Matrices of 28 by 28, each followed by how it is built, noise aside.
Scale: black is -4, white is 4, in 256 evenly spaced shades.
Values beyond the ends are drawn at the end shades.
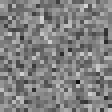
noise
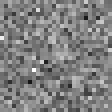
noise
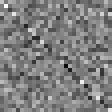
diagonal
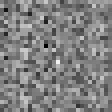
repeating rows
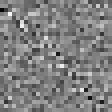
banded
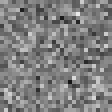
noise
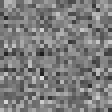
low rank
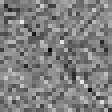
diagonal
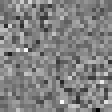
block diagonal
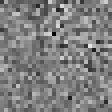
upper triangular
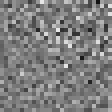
upper triangular
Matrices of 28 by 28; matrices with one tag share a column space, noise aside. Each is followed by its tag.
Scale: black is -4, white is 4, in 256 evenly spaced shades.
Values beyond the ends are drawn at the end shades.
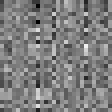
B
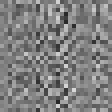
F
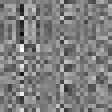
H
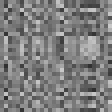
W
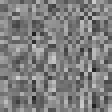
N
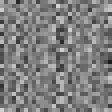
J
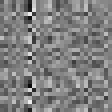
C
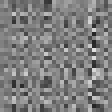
C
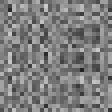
J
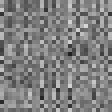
B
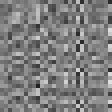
F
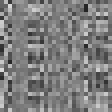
N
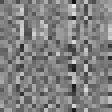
H
